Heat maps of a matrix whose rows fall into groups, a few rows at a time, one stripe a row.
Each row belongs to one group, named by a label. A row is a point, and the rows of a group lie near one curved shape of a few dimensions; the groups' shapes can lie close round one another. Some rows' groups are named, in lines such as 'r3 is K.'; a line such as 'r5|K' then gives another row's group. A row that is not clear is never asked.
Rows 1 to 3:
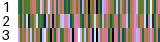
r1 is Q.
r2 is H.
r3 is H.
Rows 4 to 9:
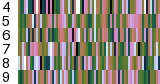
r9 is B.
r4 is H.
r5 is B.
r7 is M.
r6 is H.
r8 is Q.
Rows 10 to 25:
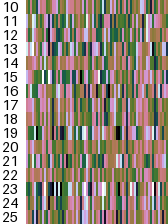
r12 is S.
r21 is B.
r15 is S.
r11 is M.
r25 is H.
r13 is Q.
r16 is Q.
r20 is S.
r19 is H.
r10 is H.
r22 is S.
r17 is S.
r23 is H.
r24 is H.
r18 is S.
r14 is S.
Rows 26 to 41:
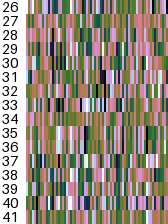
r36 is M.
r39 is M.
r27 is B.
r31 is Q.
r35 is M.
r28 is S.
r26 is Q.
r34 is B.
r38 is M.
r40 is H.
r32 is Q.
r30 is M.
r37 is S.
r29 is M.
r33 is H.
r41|S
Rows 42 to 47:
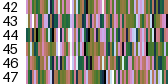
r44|H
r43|Q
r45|M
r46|M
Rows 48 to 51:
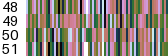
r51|H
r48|H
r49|H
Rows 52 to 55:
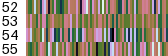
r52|H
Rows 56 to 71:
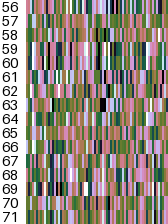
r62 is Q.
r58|Q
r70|Q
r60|S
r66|M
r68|M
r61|H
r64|S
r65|S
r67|H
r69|H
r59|S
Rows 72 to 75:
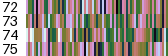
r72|H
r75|M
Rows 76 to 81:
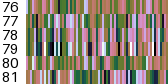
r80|S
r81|S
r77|H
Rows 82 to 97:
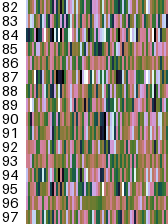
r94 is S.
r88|H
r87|H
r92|S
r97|S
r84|H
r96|B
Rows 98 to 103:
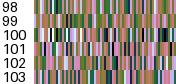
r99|S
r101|H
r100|S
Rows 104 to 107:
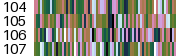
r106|H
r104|S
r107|S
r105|Q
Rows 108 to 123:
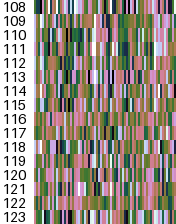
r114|Q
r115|M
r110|S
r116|B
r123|H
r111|S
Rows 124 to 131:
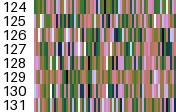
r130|S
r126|Q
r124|Q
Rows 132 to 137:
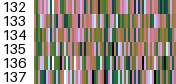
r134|B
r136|S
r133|S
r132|S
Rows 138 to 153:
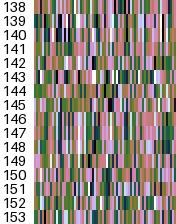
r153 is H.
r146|M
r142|M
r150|M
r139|H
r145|Q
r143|S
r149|S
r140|H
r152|S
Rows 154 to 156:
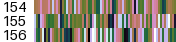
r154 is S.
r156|H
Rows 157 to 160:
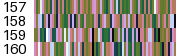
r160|Q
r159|H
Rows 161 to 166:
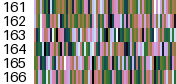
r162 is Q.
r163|S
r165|H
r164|H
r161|S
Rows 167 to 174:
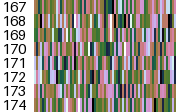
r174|M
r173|B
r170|B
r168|B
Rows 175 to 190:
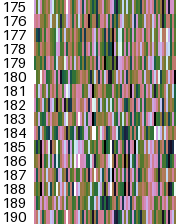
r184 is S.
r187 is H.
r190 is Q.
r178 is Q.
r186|B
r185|B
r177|Q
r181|M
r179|Q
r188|B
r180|Q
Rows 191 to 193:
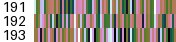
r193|B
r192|S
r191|M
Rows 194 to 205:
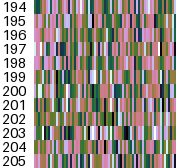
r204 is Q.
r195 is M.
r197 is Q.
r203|H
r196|S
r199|H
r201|H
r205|B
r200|Q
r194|B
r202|Q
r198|S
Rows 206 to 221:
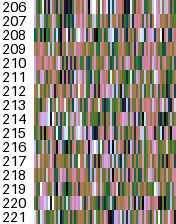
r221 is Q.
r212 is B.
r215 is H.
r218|H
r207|M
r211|M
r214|S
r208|H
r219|S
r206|H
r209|S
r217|B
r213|B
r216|H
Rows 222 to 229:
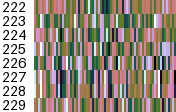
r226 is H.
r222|B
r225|M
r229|Q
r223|S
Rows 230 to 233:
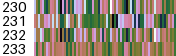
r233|B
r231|S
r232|M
